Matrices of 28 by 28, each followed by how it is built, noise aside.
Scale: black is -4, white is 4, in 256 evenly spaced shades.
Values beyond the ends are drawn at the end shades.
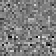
uneven rows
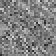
Toeplitz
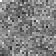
smooth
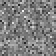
repeating columns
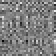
low rank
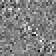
block diagonal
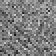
Toeplitz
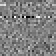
uneven rows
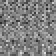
repeating columns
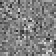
block diagonal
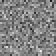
repeating columns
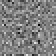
low rank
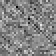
Toeplitz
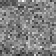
smooth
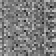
repeating rows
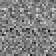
repeating columns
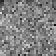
smooth
